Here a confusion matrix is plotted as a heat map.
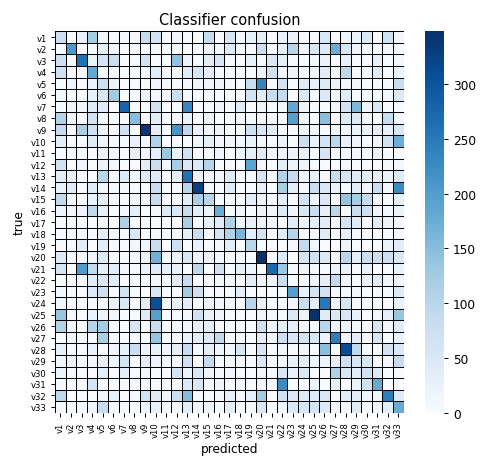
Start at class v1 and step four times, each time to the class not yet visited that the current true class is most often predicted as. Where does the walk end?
v5
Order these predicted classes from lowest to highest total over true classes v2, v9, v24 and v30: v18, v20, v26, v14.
v18, v14, v20, v26
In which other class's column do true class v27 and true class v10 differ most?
v33
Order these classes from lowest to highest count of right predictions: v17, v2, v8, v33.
v17, v8, v33, v2
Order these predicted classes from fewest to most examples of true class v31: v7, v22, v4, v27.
v7, v27, v4, v22
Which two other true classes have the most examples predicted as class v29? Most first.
v7, v15
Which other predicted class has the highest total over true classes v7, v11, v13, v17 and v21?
v23
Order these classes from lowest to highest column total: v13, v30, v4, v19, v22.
v30, v19, v4, v22, v13
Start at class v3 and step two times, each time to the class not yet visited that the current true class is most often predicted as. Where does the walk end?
v19
